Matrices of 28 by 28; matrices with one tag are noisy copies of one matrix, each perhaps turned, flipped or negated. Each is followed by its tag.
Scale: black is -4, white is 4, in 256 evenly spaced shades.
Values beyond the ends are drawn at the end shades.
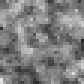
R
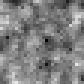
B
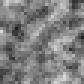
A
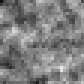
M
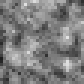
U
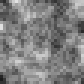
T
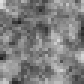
T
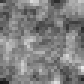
T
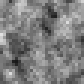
M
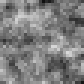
M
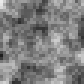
T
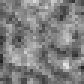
U
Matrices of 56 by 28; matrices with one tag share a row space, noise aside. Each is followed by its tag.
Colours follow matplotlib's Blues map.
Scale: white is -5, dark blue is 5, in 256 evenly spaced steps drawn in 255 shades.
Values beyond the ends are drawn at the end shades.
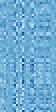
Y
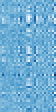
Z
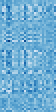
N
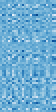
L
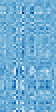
Y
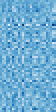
L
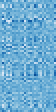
N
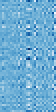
Z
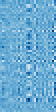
Z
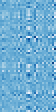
Z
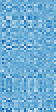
N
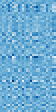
L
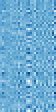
Z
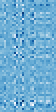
Y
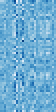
Y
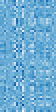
Y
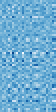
L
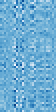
Y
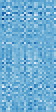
N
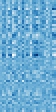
L
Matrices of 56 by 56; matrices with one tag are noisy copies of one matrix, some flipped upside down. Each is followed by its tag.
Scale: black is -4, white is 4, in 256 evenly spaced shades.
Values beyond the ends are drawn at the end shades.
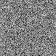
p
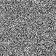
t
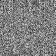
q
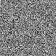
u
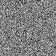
p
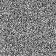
t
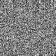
q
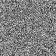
t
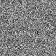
u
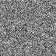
t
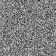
p
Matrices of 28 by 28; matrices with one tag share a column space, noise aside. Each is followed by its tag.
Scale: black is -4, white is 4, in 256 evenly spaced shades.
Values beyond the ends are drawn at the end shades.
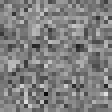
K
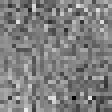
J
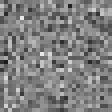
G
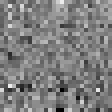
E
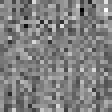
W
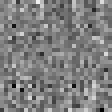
E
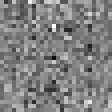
W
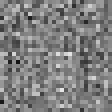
G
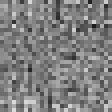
W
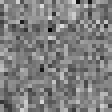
W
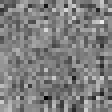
J
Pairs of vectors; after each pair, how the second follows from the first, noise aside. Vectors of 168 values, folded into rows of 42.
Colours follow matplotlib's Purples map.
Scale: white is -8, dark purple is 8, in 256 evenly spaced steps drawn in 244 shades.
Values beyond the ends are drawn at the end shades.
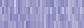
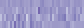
wrapped around, partly zeroed.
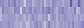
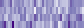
reversed, scaled up.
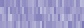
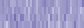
wrapped around, partly zeroed.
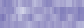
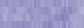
reversed, negated, shrunk.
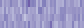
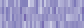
sign-scrambled.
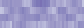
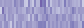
sign-scrambled.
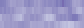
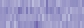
wrapped around, partly zeroed.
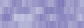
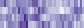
reversed, scaled up.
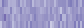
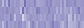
reversed, partly zeroed.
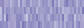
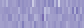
wrapped around, partly zeroed.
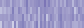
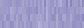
reversed, negated, shrunk.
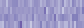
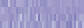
reversed, partly zeroed.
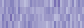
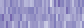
sign-scrambled.
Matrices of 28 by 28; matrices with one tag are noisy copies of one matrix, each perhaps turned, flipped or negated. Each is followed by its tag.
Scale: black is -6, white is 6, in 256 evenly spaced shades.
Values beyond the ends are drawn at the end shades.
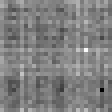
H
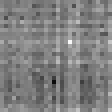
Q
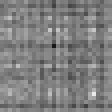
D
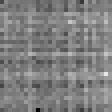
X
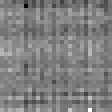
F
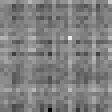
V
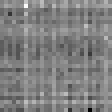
F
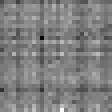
V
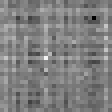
D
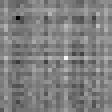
D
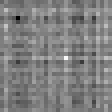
D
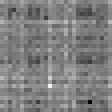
H
